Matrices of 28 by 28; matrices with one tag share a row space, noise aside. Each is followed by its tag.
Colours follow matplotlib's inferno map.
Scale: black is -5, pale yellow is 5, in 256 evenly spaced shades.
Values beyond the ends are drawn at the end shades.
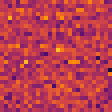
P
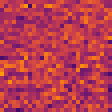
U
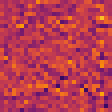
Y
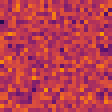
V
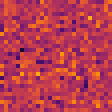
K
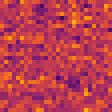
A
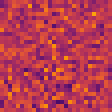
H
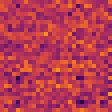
P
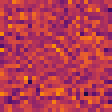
U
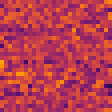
U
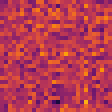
Y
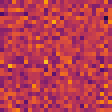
V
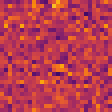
A
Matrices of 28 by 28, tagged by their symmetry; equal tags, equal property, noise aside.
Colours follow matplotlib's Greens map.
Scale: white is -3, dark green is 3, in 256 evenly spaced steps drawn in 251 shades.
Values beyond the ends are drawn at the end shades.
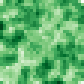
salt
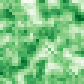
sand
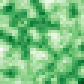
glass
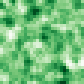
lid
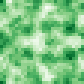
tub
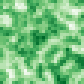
glass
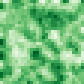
lid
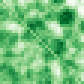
salt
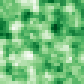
lid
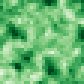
salt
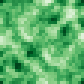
salt
